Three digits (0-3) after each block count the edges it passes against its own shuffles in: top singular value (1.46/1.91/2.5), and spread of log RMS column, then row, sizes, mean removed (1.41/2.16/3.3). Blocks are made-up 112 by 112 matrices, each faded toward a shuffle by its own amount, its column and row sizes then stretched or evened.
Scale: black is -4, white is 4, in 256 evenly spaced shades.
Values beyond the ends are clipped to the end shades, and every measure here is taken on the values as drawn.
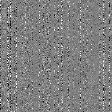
1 3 0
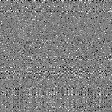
3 0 2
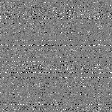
0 1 3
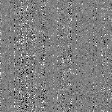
0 3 1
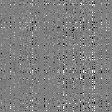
3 3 2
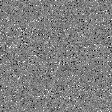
0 0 2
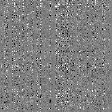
0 3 2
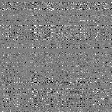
2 2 3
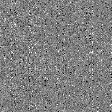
1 2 0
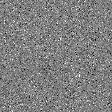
0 1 0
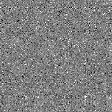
2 1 1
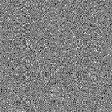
3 1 0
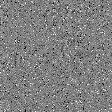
1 1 0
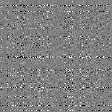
2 2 3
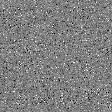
0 0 1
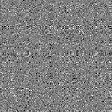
3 1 2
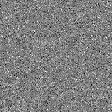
2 0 0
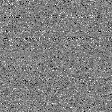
1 0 2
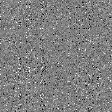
0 2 1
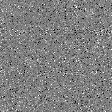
1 1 1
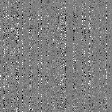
1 3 1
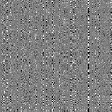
3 3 1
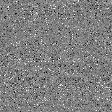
1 0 1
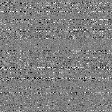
2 1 3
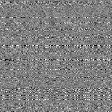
3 0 3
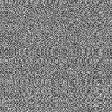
3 1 1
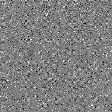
2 0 1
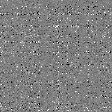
1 2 2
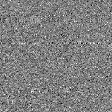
2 0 1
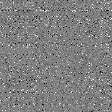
2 1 2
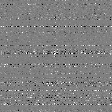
2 1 3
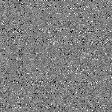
0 1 2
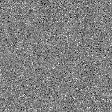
1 0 1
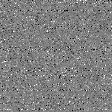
0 0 2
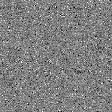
2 0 0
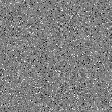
2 0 0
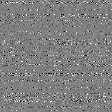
2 0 3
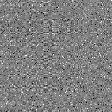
3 0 1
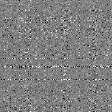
1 2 3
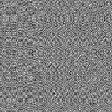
3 0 0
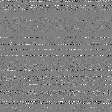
1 0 3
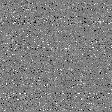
0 0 2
